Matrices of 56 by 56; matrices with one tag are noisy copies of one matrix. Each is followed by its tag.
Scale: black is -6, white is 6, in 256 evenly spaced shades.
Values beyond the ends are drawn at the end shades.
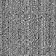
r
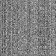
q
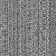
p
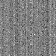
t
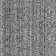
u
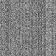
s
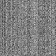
q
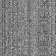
q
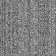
q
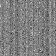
t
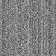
r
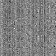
u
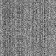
u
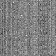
q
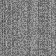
q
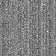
r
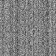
t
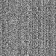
r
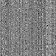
s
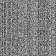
q
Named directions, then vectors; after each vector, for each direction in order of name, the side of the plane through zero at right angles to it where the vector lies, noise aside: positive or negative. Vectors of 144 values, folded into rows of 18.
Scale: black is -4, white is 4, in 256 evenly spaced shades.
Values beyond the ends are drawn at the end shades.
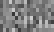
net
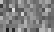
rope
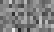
positive, negative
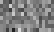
negative, positive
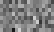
negative, positive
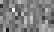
positive, positive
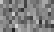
negative, positive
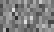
positive, positive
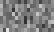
negative, negative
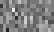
positive, positive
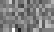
positive, negative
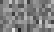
positive, negative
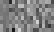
negative, positive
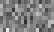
negative, negative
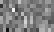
positive, positive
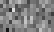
positive, positive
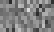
negative, positive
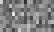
negative, positive
